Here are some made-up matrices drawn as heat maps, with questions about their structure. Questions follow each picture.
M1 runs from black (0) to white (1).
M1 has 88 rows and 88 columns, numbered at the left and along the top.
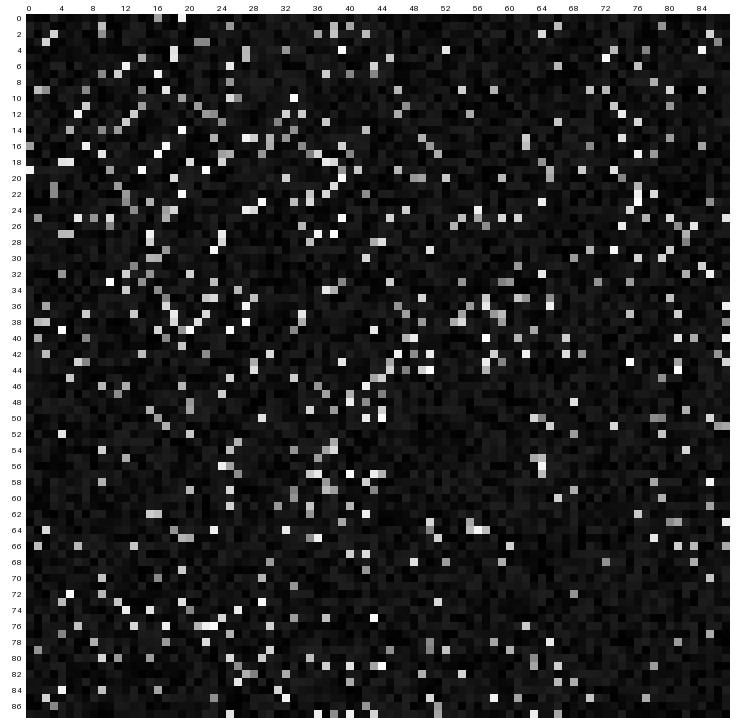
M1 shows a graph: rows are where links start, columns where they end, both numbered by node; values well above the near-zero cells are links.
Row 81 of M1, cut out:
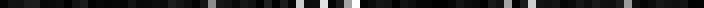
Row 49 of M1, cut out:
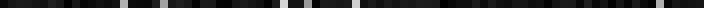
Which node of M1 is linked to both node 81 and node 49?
node 44
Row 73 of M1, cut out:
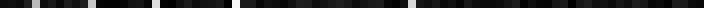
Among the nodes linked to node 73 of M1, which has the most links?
node 19
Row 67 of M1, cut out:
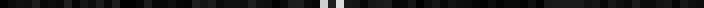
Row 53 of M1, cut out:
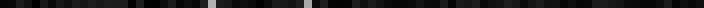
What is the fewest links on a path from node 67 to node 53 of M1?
4
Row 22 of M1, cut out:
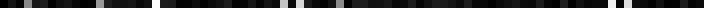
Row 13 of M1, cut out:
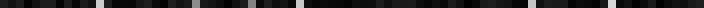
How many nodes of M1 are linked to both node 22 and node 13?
3
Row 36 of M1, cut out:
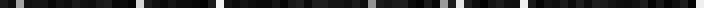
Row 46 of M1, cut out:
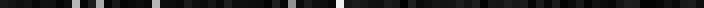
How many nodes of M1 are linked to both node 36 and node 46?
0
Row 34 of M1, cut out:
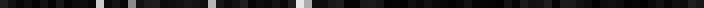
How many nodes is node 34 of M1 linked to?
5
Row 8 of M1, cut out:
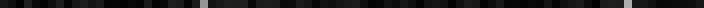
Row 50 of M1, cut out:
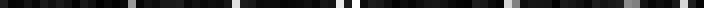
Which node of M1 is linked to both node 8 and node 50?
node 78
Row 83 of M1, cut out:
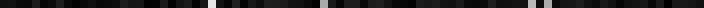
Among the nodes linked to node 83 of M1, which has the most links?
node 40
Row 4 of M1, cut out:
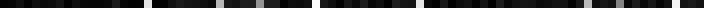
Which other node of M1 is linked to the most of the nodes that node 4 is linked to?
node 20
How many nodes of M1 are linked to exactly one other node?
2
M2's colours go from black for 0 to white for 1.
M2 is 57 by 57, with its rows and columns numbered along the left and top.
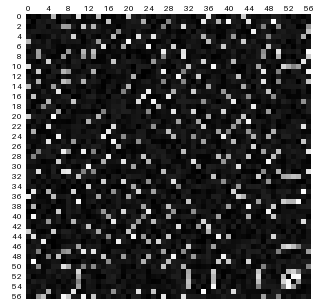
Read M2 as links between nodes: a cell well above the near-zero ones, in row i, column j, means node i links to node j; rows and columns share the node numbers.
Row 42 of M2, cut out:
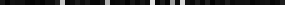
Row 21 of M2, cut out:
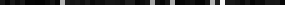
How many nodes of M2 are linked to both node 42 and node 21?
3
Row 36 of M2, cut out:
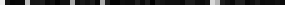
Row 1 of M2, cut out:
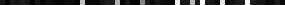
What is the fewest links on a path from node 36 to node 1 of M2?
4
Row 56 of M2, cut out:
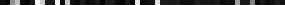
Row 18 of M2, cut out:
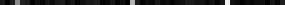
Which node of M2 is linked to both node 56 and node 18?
node 3
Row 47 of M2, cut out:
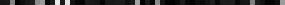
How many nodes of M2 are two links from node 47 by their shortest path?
1
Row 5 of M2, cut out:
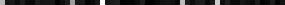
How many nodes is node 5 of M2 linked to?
5
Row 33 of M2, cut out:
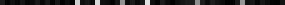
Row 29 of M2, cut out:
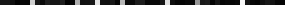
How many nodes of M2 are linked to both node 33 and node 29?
5
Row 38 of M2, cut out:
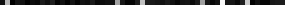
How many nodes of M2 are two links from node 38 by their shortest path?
3
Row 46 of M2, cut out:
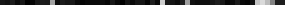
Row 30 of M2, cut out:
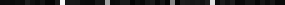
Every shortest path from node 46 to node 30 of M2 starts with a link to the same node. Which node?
node 10
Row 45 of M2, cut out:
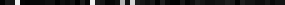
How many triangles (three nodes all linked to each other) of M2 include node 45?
2
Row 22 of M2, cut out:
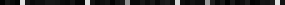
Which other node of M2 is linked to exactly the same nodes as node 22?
node 9
